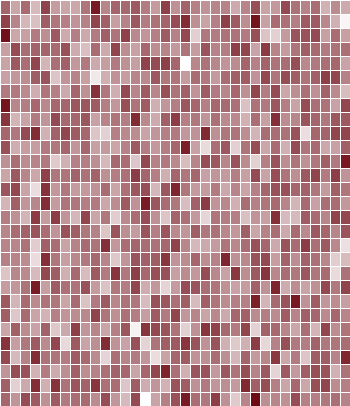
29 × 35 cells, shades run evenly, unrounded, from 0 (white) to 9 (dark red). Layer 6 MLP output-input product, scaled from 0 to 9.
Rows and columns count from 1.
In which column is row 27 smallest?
28
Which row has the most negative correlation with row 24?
29
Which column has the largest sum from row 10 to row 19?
15
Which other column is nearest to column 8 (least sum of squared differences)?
33
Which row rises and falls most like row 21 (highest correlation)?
26
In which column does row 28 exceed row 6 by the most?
10
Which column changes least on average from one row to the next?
22
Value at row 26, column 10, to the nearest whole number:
4
